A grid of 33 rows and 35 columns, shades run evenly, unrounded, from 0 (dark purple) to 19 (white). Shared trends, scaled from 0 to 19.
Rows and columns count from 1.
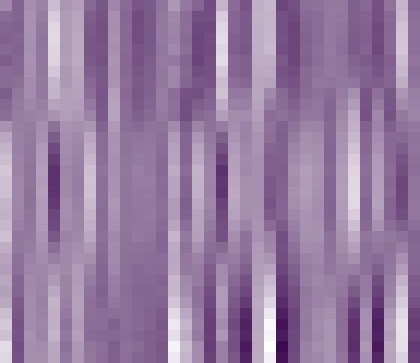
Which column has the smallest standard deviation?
11
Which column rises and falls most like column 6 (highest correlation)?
14
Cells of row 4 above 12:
6
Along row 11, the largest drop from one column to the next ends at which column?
31
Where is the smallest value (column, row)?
24, 32
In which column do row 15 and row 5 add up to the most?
22
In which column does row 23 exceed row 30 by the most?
30
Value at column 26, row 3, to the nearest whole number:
7
